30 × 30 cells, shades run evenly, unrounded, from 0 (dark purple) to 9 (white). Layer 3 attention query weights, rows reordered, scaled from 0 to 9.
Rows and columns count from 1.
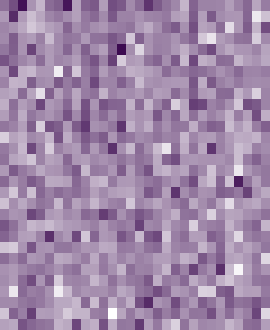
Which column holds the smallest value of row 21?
16
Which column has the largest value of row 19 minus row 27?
26
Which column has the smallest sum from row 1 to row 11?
22
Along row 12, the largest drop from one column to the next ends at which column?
6
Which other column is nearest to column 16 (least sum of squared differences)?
12
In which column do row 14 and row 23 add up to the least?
4
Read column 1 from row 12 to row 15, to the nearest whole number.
4 7 4 4
